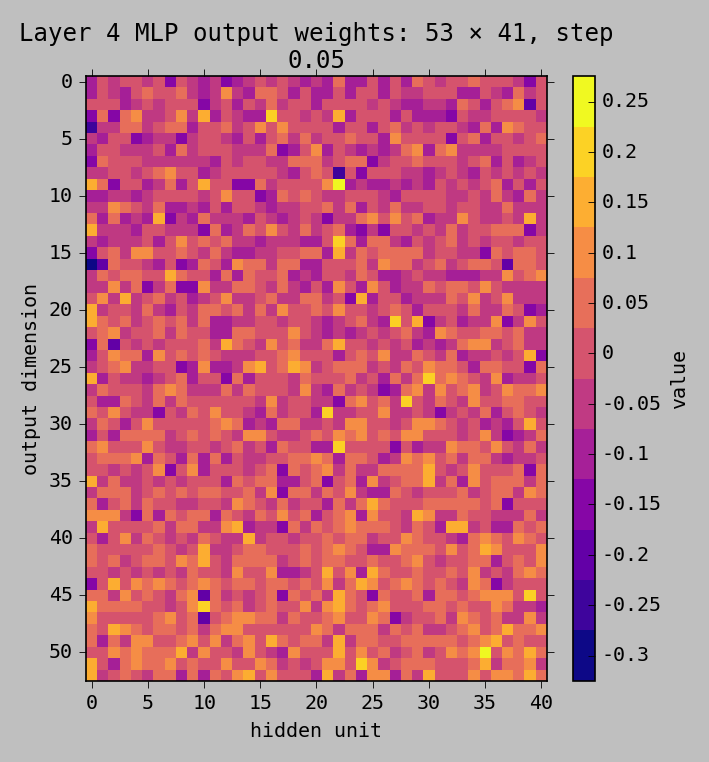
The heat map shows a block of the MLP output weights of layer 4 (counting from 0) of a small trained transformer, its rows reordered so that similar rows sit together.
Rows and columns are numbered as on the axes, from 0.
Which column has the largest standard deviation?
0
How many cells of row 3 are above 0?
7
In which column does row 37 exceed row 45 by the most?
25
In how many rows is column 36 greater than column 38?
20
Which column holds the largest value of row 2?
38
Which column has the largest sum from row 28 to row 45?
23
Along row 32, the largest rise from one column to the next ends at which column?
22
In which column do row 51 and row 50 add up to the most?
35
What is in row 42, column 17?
-0.05
